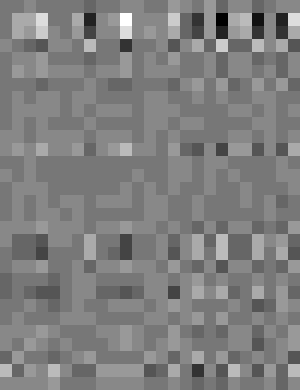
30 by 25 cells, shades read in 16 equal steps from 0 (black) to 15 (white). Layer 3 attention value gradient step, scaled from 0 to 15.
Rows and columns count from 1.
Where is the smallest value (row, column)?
2, 19
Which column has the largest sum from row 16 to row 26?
17
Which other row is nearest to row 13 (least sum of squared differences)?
14
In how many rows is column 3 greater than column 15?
5
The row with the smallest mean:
23
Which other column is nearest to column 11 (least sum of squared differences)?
4
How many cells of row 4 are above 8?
5
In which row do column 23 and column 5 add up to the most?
29
